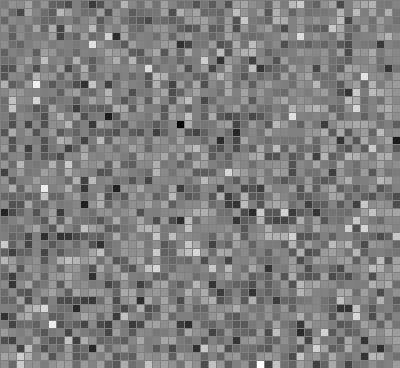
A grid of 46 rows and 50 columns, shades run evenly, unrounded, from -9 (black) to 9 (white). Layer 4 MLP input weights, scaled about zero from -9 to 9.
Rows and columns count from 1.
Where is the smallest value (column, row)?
23, 16
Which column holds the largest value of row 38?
43
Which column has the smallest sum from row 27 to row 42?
2
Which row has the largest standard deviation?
27
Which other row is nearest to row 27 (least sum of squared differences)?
8
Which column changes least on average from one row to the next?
21
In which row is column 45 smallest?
26
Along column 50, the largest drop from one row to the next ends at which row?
18
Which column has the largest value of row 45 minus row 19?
4
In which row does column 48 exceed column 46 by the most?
45
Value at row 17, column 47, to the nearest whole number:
-2
